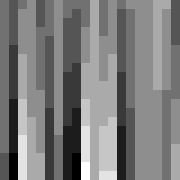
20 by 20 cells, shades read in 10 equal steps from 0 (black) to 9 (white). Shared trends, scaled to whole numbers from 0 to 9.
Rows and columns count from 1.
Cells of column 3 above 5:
14
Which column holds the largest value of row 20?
10
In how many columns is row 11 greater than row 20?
8
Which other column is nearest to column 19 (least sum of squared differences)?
7
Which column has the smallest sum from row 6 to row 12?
2
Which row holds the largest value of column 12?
20
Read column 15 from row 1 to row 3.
5 4 4
